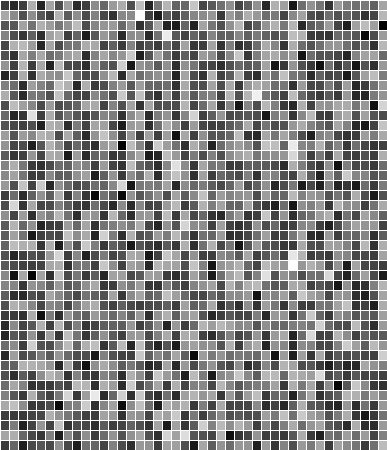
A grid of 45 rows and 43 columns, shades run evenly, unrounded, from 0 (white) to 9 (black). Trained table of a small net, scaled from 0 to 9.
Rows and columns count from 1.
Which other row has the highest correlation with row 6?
3
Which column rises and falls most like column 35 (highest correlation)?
22
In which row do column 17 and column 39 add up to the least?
18
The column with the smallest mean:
19
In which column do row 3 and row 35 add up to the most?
20
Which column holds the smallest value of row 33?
36
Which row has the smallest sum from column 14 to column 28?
27
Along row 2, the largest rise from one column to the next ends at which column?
17
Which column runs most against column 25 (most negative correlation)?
11
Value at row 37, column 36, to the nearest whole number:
7
